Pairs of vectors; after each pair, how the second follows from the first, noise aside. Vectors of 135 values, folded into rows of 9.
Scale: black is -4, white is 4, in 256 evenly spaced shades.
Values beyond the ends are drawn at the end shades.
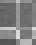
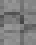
wrapped around, negated, shrunk.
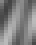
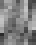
wrapped around.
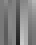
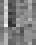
wrapped around, negated.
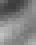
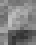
wrapped around.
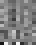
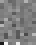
partly zeroed.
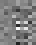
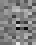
negated.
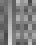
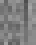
reversed, negated, shrunk.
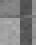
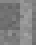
wrapped around, negated, shrunk.
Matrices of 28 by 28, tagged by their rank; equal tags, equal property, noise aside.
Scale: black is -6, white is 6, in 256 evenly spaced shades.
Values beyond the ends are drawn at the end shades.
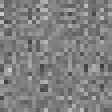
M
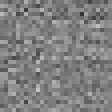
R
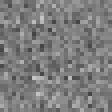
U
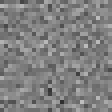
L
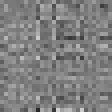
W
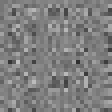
W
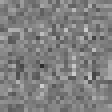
L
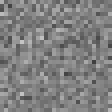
L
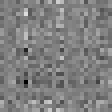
W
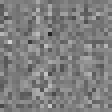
L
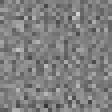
U
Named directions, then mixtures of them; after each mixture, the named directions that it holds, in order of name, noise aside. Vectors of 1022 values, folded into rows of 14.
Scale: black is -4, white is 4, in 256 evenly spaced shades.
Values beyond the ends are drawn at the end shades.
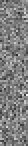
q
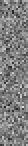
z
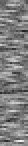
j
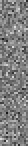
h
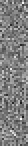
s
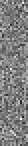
s.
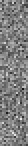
h, s.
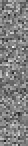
h, j.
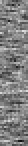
j.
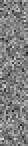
h, q, z.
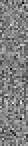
s.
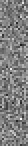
s.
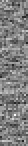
h, j, q.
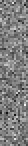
h, q, s.
